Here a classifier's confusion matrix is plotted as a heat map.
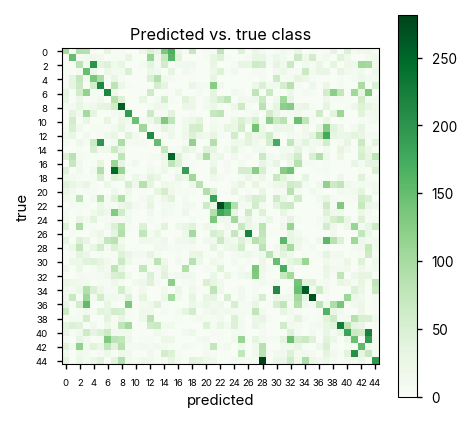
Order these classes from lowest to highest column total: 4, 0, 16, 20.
16, 20, 0, 4
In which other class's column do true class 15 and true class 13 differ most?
5
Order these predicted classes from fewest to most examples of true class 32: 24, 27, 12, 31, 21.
24, 21, 12, 31, 27
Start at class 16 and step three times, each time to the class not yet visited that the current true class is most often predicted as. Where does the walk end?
27
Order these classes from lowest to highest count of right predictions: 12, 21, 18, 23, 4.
18, 4, 23, 21, 12
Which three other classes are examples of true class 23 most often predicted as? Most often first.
22, 7, 21
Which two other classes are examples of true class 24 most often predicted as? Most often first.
21, 39
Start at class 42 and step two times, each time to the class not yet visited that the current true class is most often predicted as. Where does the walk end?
4
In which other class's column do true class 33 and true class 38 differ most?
15
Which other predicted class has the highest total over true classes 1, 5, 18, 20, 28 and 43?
32
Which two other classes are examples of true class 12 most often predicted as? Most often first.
37, 36
